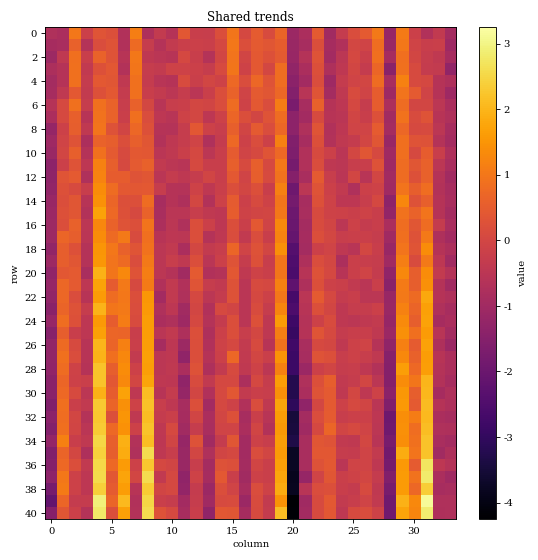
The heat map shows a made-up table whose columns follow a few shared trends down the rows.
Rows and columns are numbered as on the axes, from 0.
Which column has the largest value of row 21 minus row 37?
20
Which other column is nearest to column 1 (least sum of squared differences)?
30
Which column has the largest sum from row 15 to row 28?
4
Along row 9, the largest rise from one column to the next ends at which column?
29
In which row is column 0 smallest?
39
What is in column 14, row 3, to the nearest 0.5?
0
